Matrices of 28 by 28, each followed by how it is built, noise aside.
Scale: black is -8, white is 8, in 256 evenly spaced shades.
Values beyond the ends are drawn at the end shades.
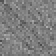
Toeplitz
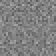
repeating columns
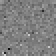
sparse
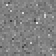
sparse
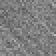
Toeplitz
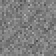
Hankel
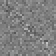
banded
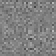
low rank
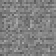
blocks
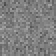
repeating columns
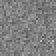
noise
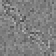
banded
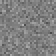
noise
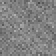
Toeplitz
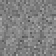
repeating columns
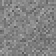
Hankel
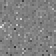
sparse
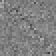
banded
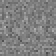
repeating columns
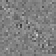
banded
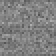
blocks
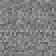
repeating columns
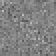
banded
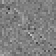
banded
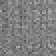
blocks
